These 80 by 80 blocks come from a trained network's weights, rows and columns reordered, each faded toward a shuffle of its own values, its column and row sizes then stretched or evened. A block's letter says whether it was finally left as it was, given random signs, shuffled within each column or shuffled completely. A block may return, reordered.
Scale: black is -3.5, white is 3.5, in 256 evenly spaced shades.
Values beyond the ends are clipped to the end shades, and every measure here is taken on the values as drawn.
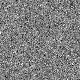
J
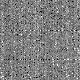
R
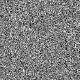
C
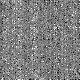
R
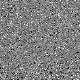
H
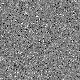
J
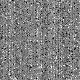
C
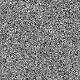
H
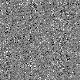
H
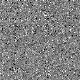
H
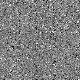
H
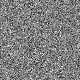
C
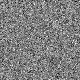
J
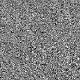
R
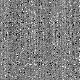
R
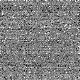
R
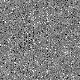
C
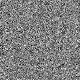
H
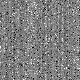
C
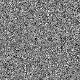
H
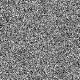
H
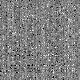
R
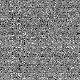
R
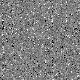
C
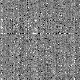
R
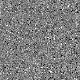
H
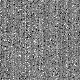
C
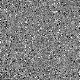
H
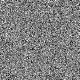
H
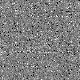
H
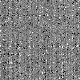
R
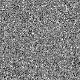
H
